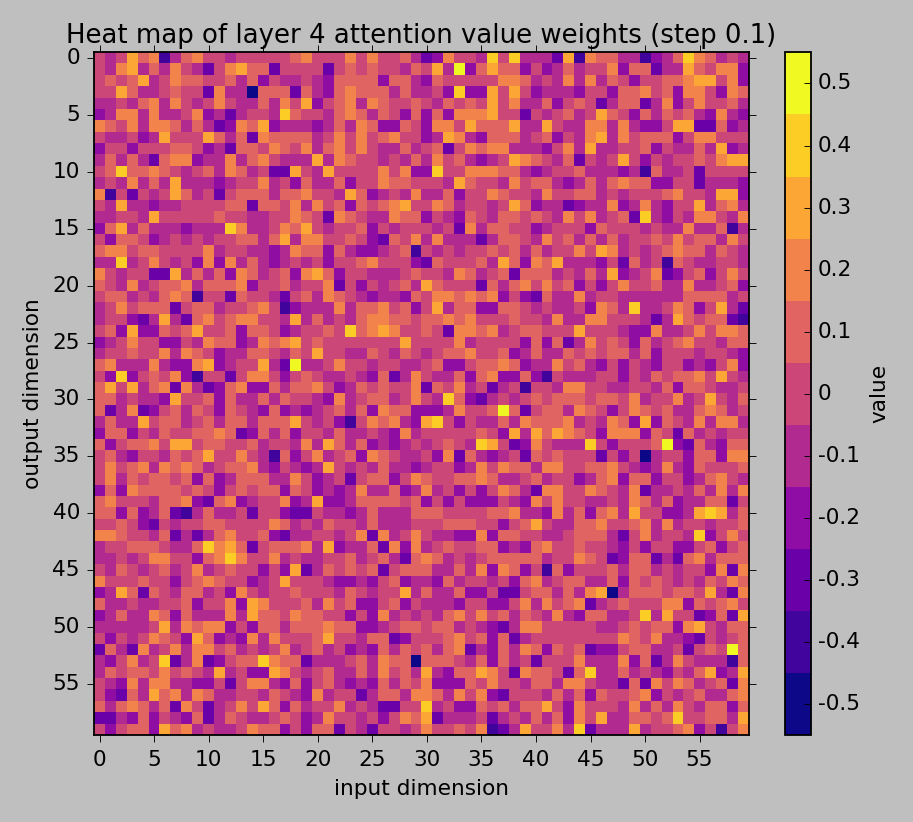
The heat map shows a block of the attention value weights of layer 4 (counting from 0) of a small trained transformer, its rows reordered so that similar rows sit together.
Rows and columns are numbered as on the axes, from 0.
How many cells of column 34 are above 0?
19
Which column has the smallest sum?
51
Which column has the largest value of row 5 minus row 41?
5
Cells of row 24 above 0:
27
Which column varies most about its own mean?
58
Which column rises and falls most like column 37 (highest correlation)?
24
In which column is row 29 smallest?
39
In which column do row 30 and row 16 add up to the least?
35
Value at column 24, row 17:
-0.2
